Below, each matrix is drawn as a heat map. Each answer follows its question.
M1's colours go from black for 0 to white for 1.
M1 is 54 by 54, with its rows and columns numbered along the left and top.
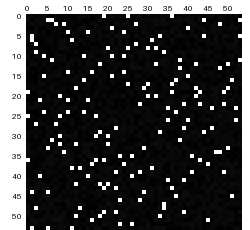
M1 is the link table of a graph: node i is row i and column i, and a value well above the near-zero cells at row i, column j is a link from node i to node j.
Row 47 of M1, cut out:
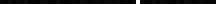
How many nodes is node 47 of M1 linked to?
1
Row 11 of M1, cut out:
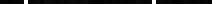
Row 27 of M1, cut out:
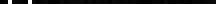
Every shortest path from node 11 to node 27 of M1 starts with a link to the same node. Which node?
node 38
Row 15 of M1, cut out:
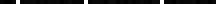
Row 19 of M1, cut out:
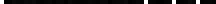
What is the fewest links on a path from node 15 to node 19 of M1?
7
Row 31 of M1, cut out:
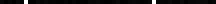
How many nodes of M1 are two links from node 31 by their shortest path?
3
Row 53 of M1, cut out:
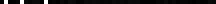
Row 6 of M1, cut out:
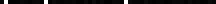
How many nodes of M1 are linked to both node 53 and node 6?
2
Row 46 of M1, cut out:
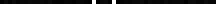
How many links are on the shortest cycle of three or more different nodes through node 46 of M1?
6
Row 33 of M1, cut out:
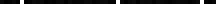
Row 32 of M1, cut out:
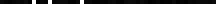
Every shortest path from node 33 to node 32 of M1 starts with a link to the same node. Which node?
node 50
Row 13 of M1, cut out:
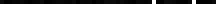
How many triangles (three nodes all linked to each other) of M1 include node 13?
0
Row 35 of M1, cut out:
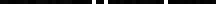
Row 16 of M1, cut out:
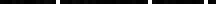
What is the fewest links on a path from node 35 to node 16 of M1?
7
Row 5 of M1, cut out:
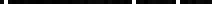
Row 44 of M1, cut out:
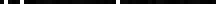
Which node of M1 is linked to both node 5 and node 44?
node 1
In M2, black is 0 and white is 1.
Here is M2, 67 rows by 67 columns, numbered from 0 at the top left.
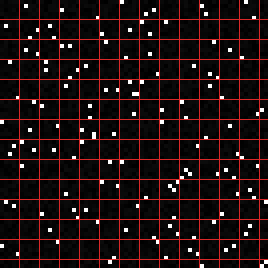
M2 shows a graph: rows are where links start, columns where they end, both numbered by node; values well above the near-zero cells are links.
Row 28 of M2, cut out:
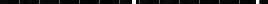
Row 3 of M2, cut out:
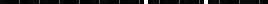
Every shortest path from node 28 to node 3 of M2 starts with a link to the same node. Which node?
node 33
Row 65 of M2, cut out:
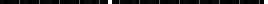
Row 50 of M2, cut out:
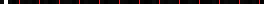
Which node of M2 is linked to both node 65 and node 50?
node 66
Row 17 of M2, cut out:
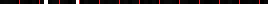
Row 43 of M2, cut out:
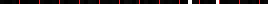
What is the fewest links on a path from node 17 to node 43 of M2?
3
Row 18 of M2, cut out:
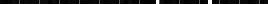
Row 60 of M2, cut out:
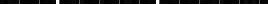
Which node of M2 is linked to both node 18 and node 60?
node 39
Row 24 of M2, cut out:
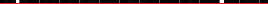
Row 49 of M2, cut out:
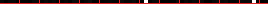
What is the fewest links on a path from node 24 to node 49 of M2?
3
